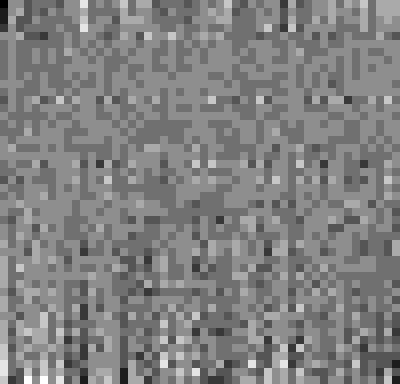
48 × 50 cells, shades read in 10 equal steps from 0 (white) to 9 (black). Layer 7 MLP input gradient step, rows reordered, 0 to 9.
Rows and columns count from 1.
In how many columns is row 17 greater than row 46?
13
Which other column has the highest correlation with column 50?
29
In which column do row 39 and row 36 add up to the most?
11
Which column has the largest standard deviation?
1
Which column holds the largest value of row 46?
50
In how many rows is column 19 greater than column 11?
14
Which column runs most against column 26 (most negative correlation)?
38
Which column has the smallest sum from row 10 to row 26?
49
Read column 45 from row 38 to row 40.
4 5 3
